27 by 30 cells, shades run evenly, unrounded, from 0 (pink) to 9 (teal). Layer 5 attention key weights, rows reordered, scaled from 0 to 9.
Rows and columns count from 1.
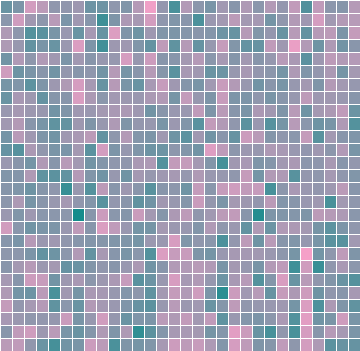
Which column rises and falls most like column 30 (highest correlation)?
13
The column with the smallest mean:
26
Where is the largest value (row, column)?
17, 7
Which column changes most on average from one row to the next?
19
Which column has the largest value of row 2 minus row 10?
9
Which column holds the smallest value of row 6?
1
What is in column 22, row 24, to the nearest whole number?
4
